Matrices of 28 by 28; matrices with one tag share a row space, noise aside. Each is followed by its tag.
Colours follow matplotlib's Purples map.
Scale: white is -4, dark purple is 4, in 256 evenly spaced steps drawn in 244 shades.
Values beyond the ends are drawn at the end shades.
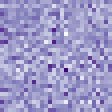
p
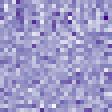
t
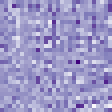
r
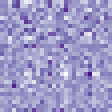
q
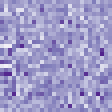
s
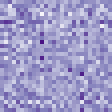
s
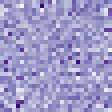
t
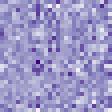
r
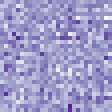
t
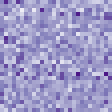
t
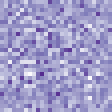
q
